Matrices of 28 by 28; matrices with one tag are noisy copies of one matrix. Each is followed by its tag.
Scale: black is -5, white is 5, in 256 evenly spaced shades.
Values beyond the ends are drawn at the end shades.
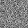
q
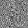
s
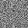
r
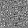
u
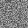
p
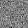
s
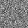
q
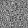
s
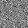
r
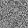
u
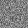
s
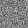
u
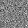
q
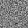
u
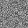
u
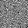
r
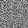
r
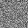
p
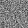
q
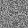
u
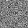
u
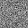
u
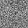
u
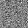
p
